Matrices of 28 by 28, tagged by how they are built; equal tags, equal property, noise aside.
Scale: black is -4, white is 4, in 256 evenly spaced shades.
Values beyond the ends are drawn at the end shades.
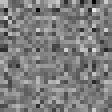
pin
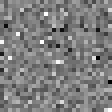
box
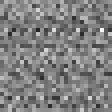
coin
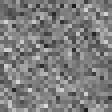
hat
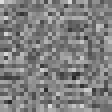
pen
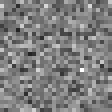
coin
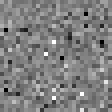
box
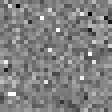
box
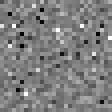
box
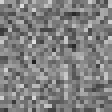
pen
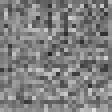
pen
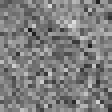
hat
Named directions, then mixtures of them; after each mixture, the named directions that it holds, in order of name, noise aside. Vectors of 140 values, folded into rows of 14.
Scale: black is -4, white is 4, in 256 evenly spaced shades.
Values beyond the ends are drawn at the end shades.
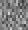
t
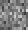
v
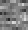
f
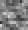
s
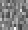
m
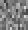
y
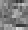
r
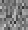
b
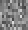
m, t, v.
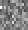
b, f.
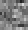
f, r.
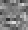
f, s.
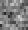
s.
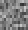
f, r, y.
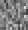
y.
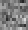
f, r, t.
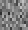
t.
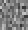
b, m, y.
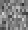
v, y.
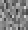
y.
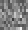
r, t, v.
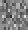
b, y.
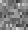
r, t.
